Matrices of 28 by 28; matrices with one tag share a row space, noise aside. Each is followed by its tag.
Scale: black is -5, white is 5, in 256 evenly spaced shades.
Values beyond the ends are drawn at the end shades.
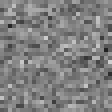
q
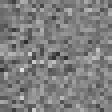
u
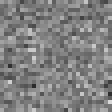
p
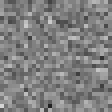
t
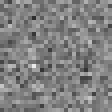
p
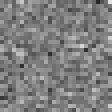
q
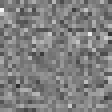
p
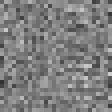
q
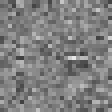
q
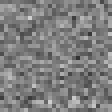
p
